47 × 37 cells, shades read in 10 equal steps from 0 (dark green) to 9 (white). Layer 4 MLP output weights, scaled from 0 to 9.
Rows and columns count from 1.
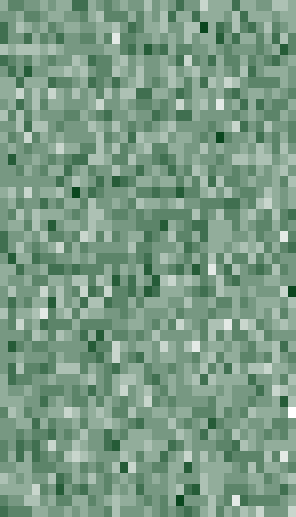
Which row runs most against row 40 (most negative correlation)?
9
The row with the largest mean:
38
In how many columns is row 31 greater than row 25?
16
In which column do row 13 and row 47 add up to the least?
28
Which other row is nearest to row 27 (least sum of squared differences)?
22
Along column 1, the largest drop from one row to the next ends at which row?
6
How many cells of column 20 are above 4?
12
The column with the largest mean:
27
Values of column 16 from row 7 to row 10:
5 4 6 5
